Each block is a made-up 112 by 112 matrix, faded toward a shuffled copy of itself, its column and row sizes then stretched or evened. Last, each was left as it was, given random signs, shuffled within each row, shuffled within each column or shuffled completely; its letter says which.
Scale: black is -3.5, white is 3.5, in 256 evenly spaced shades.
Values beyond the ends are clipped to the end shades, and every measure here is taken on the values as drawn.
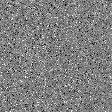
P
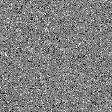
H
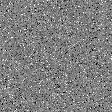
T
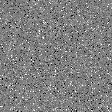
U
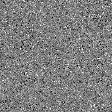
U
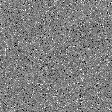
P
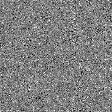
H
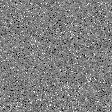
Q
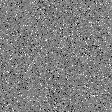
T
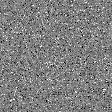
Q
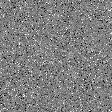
Q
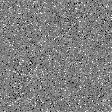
U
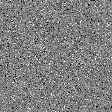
U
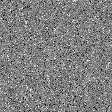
P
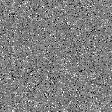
H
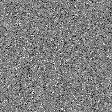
P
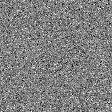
Q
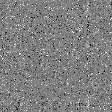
H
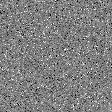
T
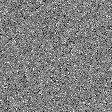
T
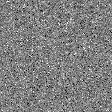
P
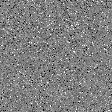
Q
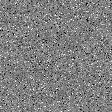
T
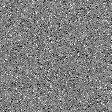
P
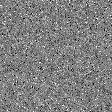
T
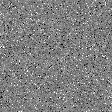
Q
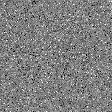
Q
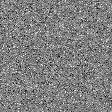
Q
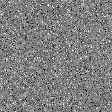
H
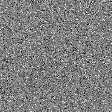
U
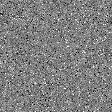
Q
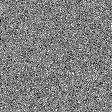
T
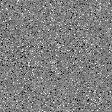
H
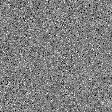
P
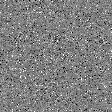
U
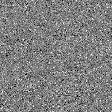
H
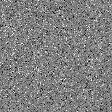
P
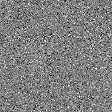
H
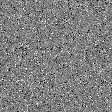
T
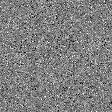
Q
